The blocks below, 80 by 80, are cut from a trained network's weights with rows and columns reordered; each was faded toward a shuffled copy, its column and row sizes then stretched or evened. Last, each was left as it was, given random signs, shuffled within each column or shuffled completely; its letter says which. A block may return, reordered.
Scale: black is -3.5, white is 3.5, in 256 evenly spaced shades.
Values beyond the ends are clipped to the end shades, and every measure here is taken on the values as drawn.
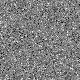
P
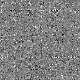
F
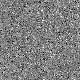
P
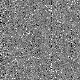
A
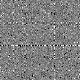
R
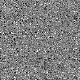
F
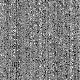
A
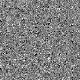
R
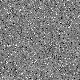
P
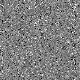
A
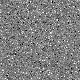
P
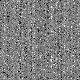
A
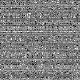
R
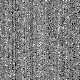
A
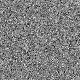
P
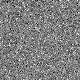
P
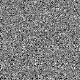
F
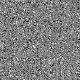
F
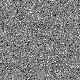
P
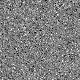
P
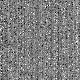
A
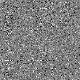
F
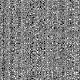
R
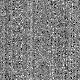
A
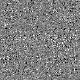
F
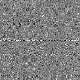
R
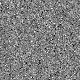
P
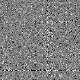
R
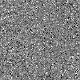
A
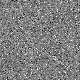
P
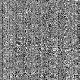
R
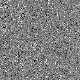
A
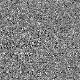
F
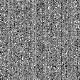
A
